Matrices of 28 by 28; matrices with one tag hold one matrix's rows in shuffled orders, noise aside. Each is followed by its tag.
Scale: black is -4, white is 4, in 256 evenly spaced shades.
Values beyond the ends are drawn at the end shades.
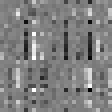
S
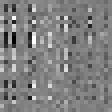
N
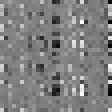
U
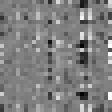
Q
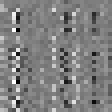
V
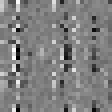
V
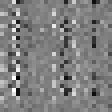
V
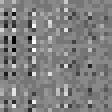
N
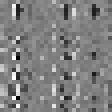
V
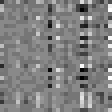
Q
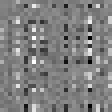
S
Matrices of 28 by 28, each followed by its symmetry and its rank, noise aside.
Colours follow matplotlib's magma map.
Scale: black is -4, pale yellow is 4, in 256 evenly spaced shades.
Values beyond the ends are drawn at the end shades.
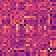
symmetric, rank four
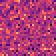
no symmetry, rank six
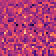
antisymmetric, rank six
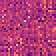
antisymmetric, rank eight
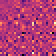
antisymmetric, rank four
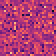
antisymmetric, rank eight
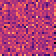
no symmetry, rank four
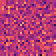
no symmetry, rank six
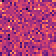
antisymmetric, rank eight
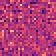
antisymmetric, rank eight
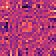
symmetric, rank four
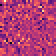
antisymmetric, rank six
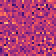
antisymmetric, rank six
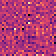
antisymmetric, rank four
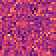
no symmetry, rank six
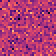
symmetric, rank eight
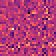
antisymmetric, rank six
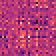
antisymmetric, rank four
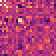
symmetric, rank four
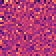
no symmetry, rank six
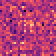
no symmetry, rank four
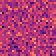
no symmetry, rank eight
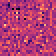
no symmetry, rank six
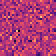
no symmetry, rank eight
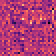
no symmetry, rank four
